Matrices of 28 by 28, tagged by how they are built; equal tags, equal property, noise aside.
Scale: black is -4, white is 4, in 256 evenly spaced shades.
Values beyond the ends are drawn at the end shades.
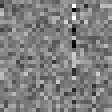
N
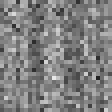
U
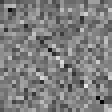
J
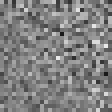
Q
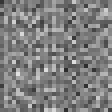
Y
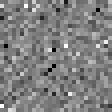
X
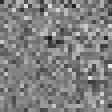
Q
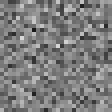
Y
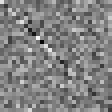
J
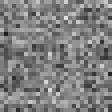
U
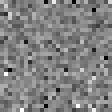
X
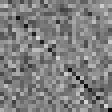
J
